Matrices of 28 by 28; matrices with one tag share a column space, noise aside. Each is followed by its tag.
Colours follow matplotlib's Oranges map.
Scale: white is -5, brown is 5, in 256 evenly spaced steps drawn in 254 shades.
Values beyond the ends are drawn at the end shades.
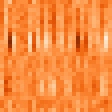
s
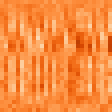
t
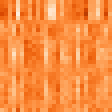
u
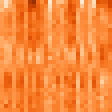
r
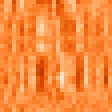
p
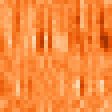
s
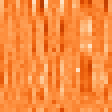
p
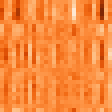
u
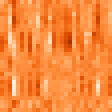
s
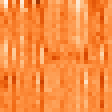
r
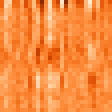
r
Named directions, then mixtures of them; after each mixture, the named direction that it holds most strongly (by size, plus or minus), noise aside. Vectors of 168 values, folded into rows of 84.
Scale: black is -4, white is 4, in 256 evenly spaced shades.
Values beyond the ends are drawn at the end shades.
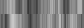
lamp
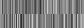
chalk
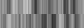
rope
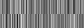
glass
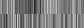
chalk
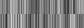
glass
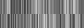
rope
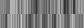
rope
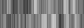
rope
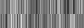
glass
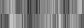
lamp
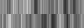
rope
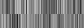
glass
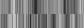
rope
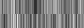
chalk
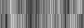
lamp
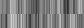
lamp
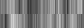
lamp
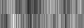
lamp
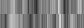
lamp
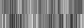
lamp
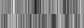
rope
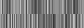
chalk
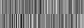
chalk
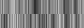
rope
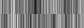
chalk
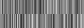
chalk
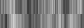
lamp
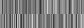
chalk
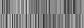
glass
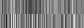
chalk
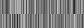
glass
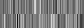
chalk
